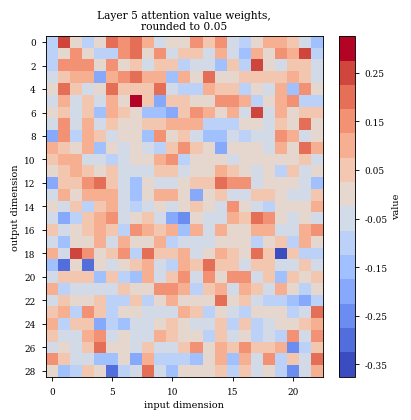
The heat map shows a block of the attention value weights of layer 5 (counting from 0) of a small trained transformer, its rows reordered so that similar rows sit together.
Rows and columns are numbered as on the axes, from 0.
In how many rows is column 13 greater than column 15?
10
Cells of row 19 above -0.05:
13
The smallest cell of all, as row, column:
18, 19
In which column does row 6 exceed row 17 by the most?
17
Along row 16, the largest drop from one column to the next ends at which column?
11
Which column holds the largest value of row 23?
22
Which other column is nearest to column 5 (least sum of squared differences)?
15
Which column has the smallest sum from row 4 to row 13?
0
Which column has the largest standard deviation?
1
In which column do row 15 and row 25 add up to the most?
4
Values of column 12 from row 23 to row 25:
0.05 -0.05 0
